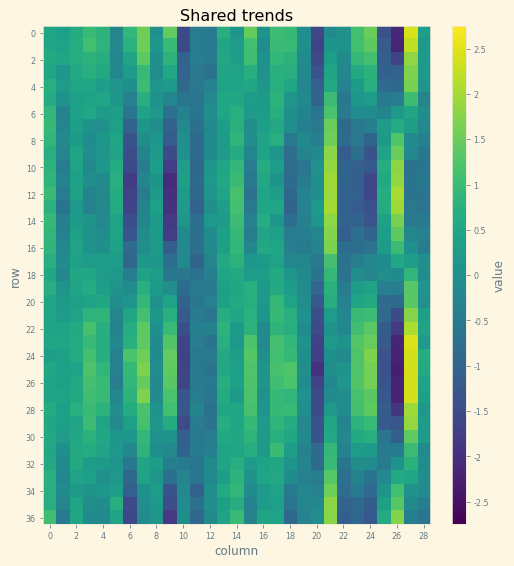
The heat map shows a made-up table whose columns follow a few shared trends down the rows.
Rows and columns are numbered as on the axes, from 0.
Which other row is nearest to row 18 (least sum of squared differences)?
32
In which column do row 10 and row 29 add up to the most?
21
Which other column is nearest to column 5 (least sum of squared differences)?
16
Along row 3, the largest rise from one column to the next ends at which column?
27
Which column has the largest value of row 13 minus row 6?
26
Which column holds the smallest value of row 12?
9
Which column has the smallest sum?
20
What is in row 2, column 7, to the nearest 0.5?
1.5
